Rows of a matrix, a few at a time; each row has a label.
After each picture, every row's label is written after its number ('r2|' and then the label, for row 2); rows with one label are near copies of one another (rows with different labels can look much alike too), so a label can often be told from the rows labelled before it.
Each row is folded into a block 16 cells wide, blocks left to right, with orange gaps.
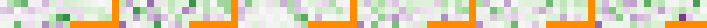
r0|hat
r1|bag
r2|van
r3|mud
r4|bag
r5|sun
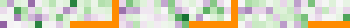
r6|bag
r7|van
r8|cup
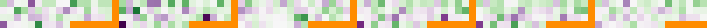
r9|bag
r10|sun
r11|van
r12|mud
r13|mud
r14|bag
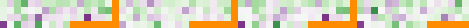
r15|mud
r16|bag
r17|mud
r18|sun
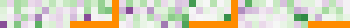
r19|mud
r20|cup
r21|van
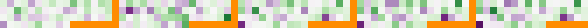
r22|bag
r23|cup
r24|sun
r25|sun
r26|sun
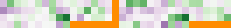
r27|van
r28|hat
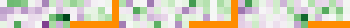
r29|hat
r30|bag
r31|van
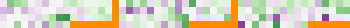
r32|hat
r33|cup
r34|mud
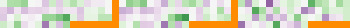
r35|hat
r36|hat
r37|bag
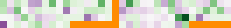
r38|sun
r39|van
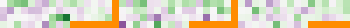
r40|hat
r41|mud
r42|bag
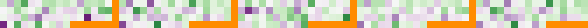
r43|mud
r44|bag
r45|cup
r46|mud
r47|bag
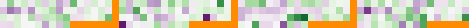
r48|cup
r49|sun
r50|hat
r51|cup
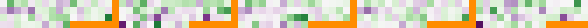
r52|cup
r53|mud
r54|hat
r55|cup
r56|sun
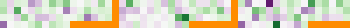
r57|sun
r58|van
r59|bag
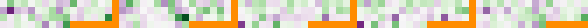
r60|cup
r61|van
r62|mud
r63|mud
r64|cup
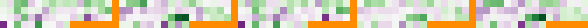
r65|mud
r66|hat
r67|mud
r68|hat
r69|hat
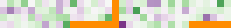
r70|cup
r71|sun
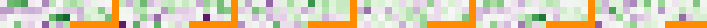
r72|hat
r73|mud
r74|bag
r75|cup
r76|hat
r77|sun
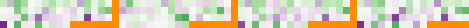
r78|mud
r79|van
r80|mud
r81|mud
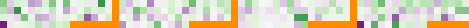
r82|sun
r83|bag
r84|van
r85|mud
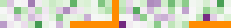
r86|bag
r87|sun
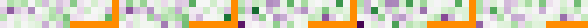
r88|cup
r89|cup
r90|sun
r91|sun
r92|sun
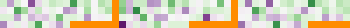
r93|bag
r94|sun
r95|bag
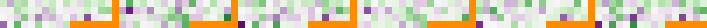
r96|mud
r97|cup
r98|mud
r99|cup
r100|sun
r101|mud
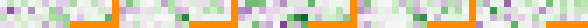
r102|cup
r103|van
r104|hat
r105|van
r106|bag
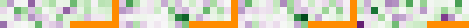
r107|bag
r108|van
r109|van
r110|sun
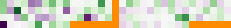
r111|sun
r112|van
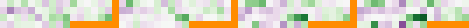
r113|cup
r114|van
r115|hat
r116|hat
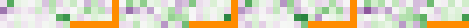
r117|van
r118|cup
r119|van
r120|cup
